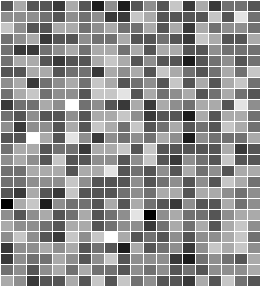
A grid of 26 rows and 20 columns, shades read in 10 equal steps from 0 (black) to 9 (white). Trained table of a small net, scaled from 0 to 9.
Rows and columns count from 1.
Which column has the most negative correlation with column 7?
12
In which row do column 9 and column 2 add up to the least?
18
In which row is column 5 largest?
15
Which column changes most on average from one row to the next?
9
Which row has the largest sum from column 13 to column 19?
10
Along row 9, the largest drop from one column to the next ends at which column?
11
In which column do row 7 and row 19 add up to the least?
1
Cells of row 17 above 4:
10
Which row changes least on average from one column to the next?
25
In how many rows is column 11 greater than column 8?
12
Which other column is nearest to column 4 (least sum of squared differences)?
13
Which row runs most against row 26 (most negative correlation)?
16
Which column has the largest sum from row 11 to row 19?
3
